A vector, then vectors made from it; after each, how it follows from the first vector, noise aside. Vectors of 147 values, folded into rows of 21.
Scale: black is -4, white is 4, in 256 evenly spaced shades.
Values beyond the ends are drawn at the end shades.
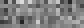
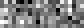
negated, scaled up.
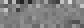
negated, partly zeroed.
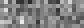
negated.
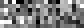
negated, scaled up.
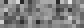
sign-scrambled.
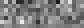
negated.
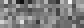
negated.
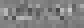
negated, partly zeroed.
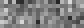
negated.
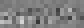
negated, partly zeroed.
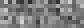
negated.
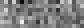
negated.
